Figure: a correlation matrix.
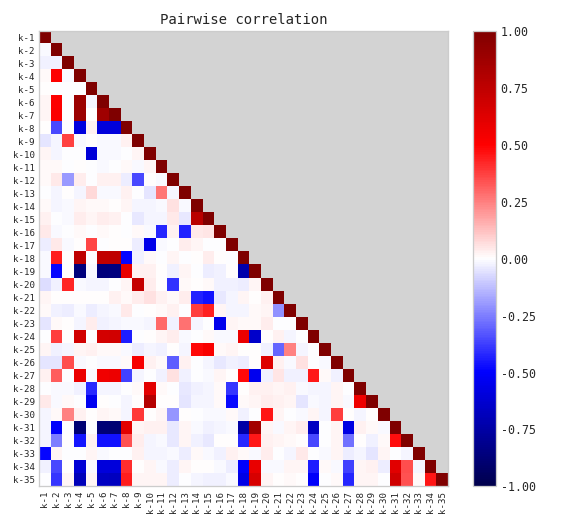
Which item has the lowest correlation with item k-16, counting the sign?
k-23
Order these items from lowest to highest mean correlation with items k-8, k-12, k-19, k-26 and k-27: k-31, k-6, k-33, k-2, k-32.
k-6, k-2, k-33, k-32, k-31
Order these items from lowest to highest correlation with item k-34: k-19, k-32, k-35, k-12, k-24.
k-24, k-12, k-32, k-35, k-19
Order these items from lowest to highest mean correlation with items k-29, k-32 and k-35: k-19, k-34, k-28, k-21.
k-21, k-28, k-34, k-19
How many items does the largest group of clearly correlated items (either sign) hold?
13
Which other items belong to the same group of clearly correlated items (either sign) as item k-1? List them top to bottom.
k-33
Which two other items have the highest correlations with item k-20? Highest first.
k-9, k-26
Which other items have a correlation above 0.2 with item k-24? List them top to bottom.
k-2, k-4, k-6, k-7, k-18, k-27
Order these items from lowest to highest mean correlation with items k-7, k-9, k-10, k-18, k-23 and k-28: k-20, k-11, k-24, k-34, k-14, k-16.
k-34, k-16, k-14, k-11, k-20, k-24
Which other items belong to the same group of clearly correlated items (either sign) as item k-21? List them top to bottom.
k-14, k-15, k-22, k-25
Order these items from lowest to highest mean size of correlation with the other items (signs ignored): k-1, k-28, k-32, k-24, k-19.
k-1, k-28, k-32, k-24, k-19
